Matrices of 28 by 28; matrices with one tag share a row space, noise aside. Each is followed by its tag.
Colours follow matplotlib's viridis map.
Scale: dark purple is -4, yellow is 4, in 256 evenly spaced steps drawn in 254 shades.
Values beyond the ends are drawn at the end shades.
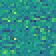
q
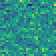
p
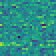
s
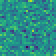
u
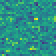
p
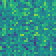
u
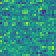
s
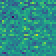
u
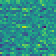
s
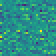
s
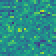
q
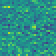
q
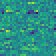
p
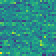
s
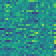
p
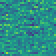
p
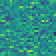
p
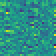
p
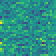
s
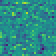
s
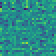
s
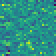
p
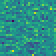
p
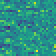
p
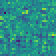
s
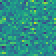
u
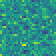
u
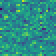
s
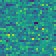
p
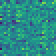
s
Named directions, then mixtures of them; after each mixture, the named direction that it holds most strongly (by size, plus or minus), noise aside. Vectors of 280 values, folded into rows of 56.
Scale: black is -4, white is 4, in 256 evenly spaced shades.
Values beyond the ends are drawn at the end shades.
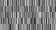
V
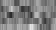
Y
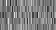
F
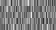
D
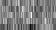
Y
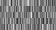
D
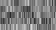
Y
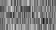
D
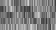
Y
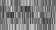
Y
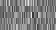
D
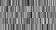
D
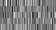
F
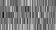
F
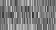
F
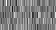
F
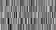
F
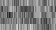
Y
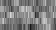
Y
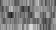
Y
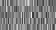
D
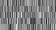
V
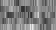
Y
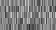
V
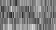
Y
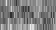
Y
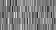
F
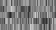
Y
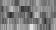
Y
